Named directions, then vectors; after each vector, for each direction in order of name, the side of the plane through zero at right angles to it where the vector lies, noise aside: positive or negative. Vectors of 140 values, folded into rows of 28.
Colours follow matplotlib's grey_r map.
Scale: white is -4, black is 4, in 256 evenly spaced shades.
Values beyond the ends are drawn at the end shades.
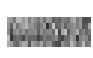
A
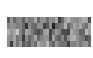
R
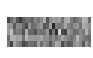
negative, positive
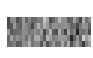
negative, negative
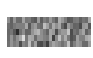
negative, negative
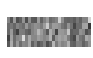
negative, negative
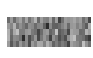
positive, positive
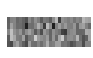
negative, positive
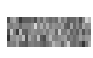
negative, negative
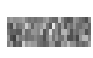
positive, negative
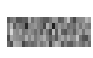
negative, positive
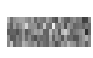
positive, negative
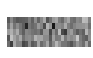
negative, positive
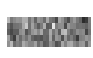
positive, negative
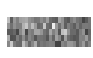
positive, negative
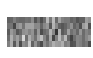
negative, negative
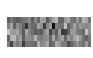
negative, positive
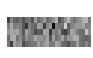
negative, positive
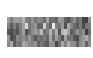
positive, negative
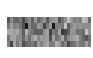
negative, positive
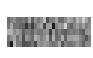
negative, positive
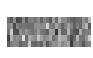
negative, negative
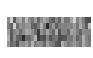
positive, positive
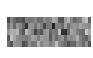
negative, positive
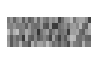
positive, positive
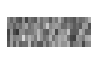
negative, negative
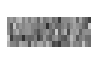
positive, positive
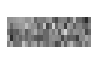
positive, negative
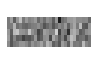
positive, positive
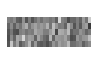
negative, negative
